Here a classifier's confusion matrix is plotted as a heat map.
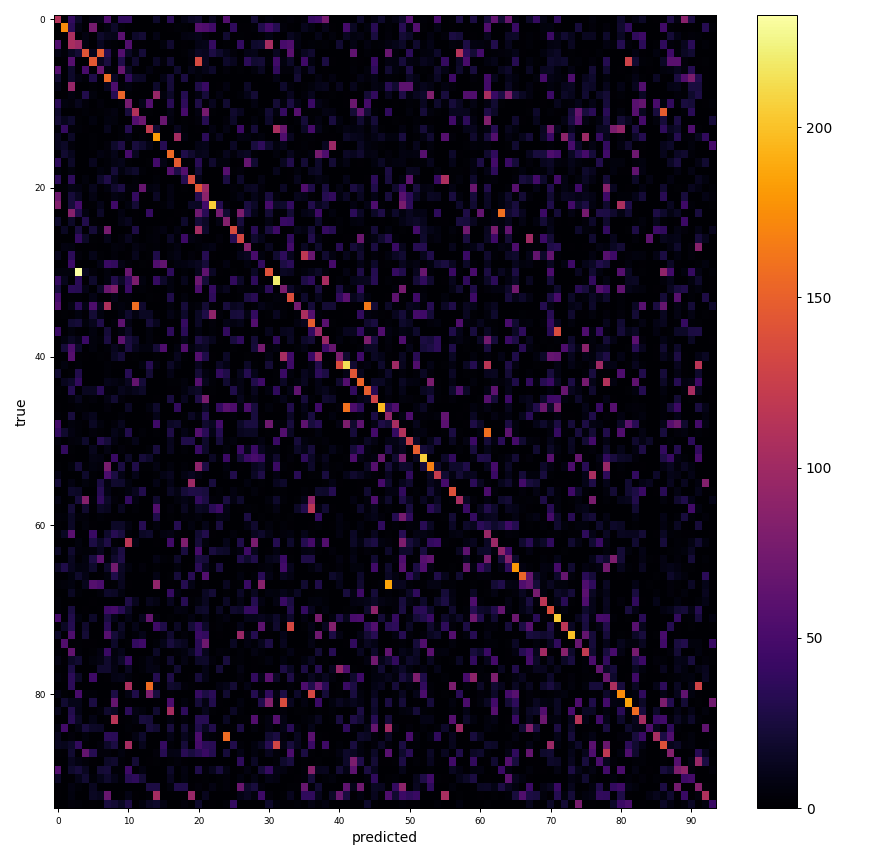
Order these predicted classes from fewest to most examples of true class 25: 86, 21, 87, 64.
87, 21, 86, 64
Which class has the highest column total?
20
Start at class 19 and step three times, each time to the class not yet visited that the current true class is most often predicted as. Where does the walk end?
14
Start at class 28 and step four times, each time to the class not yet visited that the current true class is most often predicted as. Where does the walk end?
36
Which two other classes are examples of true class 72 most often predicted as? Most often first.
33, 39
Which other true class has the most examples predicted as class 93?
81
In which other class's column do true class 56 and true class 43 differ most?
78
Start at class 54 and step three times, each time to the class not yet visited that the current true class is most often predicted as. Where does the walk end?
21
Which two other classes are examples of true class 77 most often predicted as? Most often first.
40, 41
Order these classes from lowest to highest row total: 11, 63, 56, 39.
63, 56, 39, 11
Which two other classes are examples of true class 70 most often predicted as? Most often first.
45, 63
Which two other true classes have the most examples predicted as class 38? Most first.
31, 0
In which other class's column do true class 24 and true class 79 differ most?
13
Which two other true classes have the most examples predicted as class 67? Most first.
26, 84
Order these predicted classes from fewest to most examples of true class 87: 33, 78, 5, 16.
16, 5, 33, 78
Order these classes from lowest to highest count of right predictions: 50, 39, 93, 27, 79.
93, 39, 27, 79, 50
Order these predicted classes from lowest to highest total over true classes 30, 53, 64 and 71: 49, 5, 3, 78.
5, 49, 78, 3
